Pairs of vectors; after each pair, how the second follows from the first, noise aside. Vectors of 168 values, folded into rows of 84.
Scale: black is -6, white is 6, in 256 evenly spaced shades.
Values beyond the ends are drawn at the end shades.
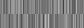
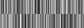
reversed, negated, scaled up.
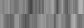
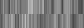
negated.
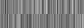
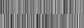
reversed, negated.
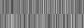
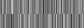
negated.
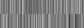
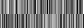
reversed, negated, scaled up.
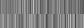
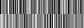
reversed, negated, scaled up.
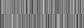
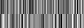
wrapped around, scaled up.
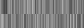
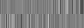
reversed, negated, partly zeroed.
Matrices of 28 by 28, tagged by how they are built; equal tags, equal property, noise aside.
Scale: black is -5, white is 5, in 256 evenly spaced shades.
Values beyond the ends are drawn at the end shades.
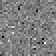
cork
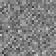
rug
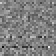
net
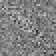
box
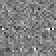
net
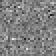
net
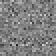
net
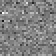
net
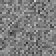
rug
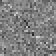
box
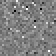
cork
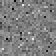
cork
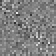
box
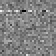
net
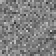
rug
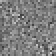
box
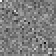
box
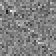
box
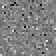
cork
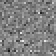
net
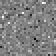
cork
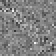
box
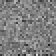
net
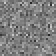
net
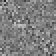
box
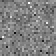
cork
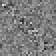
box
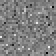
cork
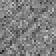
rug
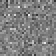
net
